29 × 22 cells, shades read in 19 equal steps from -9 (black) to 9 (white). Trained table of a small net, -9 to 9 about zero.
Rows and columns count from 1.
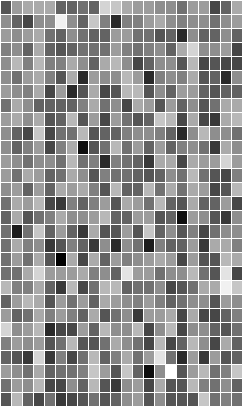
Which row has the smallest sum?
29
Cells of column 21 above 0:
17
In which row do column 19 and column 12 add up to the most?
27
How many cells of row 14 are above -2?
15
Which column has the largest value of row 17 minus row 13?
14
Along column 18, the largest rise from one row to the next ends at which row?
4
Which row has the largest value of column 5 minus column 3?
2
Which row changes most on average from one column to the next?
26
